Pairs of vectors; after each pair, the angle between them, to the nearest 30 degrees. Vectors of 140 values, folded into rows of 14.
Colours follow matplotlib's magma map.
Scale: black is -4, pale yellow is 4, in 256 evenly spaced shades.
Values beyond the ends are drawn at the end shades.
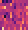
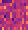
30 degrees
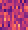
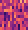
150 degrees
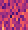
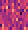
90 degrees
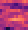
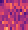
120 degrees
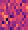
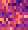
120 degrees
